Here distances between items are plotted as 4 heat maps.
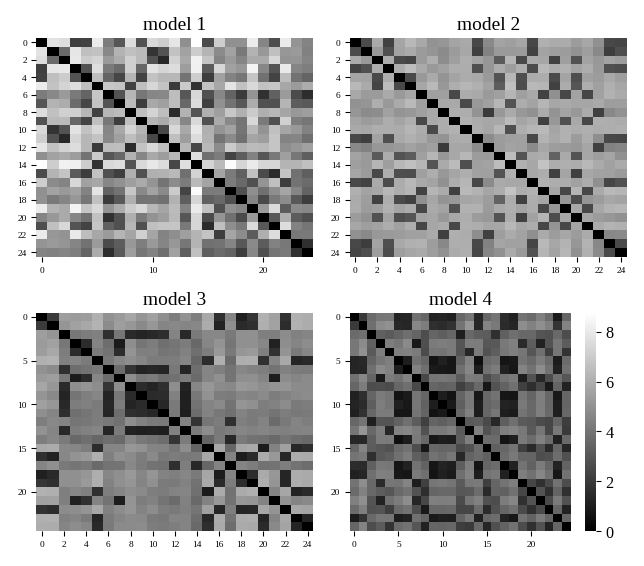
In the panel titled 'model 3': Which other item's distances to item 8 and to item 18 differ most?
0
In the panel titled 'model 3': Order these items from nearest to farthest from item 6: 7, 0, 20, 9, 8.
9, 8, 7, 20, 0
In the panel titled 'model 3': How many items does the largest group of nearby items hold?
7
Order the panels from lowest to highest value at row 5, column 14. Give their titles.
model 4, model 1, model 3, model 2
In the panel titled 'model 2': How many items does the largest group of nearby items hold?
7
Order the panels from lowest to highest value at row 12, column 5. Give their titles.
model 1, model 4, model 3, model 2
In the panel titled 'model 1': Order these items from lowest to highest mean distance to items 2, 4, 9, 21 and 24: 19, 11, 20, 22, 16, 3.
20, 3, 11, 16, 22, 19
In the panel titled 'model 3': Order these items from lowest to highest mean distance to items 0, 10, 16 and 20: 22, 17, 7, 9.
22, 9, 17, 7
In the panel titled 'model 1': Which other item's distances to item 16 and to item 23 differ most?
3
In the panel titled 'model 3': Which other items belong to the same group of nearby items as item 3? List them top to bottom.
4, 7, 21
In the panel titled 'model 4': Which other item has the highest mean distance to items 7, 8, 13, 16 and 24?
1
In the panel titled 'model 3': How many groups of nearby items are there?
5
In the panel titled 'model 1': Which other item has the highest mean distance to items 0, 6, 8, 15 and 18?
14
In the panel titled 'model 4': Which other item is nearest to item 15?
8
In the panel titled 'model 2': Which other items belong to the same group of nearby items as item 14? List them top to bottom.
7, 10
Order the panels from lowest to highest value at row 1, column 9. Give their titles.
model 4, model 3, model 2, model 1
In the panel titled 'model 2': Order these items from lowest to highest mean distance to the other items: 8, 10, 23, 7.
23, 8, 7, 10
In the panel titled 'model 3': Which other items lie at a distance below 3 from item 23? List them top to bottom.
5, 15, 20, 24
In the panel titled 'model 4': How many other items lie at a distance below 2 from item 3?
3
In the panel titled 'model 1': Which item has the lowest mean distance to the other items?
24
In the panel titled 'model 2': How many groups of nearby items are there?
5
